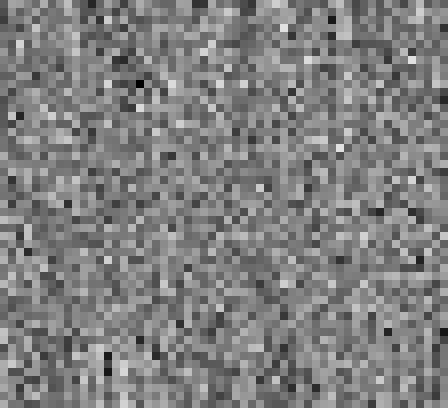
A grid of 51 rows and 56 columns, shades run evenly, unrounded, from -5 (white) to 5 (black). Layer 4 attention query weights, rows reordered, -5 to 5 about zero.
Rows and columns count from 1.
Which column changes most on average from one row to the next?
52
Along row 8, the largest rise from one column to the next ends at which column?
15
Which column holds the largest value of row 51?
47
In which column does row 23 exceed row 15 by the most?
2
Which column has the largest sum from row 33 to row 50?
55
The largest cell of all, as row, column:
11, 18
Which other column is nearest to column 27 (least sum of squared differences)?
34
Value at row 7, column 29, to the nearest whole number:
-2
